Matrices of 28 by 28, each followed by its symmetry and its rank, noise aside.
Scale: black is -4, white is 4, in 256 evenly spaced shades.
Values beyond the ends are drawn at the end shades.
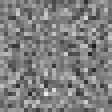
antisymmetric, rank six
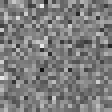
no symmetry, rank eight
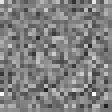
symmetric, rank four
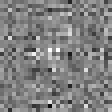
no symmetry, rank four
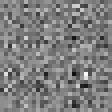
no symmetry, rank four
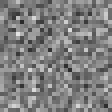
symmetric, rank four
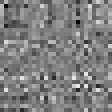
no symmetry, rank four
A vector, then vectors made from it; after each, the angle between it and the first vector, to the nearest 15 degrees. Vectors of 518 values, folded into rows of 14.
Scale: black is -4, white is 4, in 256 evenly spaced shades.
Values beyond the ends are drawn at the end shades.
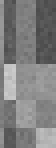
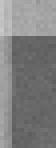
105 degrees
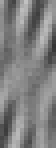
75 degrees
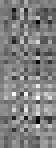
75 degrees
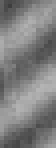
75 degrees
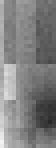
75 degrees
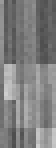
30 degrees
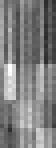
45 degrees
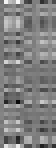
105 degrees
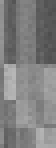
15 degrees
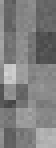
30 degrees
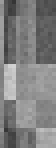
15 degrees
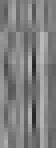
105 degrees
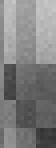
150 degrees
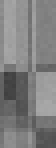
120 degrees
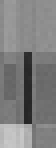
120 degrees
